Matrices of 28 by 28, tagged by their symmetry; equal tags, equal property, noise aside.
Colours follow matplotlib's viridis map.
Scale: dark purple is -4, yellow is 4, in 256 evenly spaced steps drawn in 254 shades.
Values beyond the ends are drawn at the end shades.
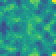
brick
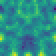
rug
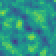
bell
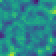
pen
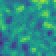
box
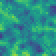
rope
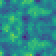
brick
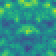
rug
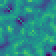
pen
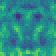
rug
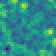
bell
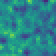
rope
